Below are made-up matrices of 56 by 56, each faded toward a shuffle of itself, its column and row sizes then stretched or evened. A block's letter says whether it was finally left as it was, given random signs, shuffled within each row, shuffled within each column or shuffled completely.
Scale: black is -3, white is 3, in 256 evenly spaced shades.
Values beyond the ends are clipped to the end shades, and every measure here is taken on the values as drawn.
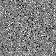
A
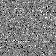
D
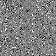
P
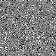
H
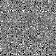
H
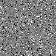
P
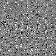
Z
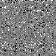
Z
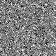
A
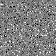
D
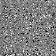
H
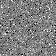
A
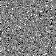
P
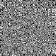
Z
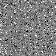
P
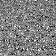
D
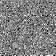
D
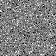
A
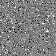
D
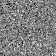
A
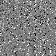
P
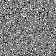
D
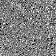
H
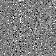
P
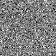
D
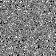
D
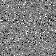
D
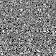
D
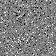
A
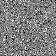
P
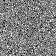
A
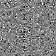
Z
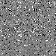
H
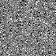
P
